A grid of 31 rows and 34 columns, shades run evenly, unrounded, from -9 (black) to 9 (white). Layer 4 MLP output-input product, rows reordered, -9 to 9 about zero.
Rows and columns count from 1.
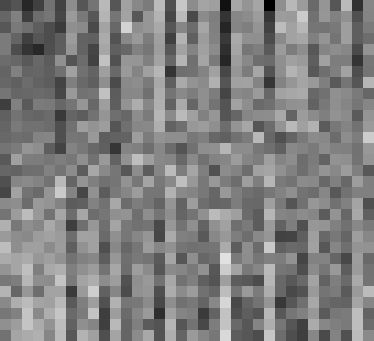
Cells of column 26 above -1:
21
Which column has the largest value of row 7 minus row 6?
7
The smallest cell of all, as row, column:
1, 25
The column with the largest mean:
13
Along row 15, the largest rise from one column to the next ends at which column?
2
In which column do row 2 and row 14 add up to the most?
28
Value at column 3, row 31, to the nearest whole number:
3
